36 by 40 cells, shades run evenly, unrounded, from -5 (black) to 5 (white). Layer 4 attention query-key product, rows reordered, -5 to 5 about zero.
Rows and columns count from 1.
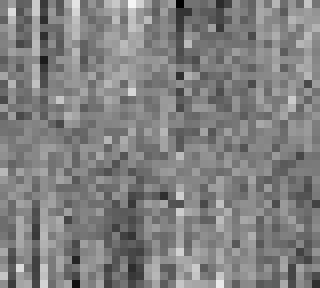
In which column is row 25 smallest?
21
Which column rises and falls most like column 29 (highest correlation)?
23
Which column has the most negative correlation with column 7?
27
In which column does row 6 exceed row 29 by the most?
5
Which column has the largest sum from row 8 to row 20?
17
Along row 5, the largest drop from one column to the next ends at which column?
6
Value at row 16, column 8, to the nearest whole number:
-2
